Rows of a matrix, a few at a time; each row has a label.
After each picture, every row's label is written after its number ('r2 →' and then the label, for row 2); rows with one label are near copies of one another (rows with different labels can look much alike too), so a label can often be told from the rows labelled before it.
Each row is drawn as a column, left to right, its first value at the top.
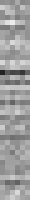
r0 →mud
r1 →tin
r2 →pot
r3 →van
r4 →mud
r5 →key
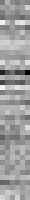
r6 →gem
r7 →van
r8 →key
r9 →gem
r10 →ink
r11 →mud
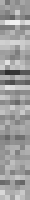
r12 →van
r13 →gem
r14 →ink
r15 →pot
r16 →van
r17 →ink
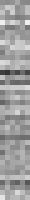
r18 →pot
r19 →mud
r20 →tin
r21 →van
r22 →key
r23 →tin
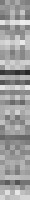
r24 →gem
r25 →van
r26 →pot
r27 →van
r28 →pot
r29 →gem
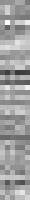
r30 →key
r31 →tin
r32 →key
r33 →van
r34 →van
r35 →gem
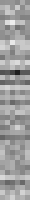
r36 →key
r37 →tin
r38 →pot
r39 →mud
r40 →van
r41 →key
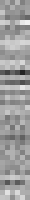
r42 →pot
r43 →van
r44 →key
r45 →van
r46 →gem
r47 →ink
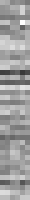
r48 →van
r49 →van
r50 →key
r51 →key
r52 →tin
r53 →gem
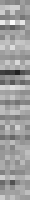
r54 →tin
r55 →mud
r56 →tin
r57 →mud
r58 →ink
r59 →key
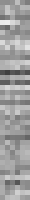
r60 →ink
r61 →tin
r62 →pot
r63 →van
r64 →key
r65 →key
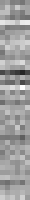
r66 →pot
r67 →tin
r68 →gem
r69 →mud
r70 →gem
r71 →ink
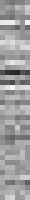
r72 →ink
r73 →gem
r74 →gem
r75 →mud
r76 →key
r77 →tin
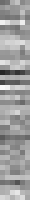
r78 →gem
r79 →gem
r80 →van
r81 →van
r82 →pot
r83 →key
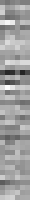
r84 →tin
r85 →gem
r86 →gem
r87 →key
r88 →mud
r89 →mud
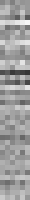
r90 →pot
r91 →tin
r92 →gem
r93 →ink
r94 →pot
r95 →ink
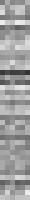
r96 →tin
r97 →van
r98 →mud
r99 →tin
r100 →tin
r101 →van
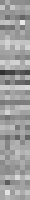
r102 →mud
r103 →van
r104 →mud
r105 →key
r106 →ink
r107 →key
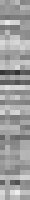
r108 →van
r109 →ink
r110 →van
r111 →van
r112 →key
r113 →key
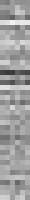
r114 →gem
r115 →gem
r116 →ink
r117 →tin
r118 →pot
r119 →ink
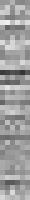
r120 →pot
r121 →tin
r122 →van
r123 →tin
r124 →mud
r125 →pot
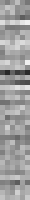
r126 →pot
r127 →mud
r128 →tin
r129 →van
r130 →ink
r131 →gem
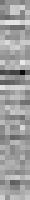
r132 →gem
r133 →ink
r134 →tin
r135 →tin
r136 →mud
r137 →pot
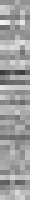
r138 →tin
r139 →tin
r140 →key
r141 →van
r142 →pot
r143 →key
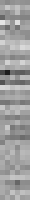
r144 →ink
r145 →mud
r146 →key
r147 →tin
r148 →key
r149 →key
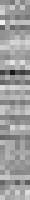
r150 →tin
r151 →key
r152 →mud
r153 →van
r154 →mud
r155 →van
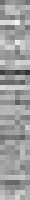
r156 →gem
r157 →tin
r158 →tin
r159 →pot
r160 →key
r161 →mud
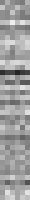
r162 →mud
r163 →van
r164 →pot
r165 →mud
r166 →gem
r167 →van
